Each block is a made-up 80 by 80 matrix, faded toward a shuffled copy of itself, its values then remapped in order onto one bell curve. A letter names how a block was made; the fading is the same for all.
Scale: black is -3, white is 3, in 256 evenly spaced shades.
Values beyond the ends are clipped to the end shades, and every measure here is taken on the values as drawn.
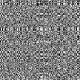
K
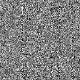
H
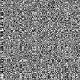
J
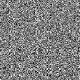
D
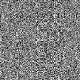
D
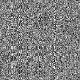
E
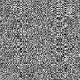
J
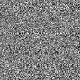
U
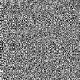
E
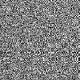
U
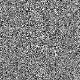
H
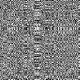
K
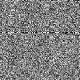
U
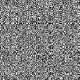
J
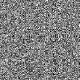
D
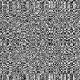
K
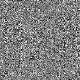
H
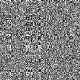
E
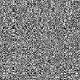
E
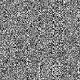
D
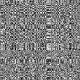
K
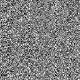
D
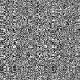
J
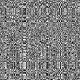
K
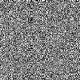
U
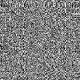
D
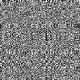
J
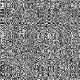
E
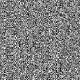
D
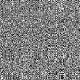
J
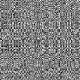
K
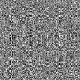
J
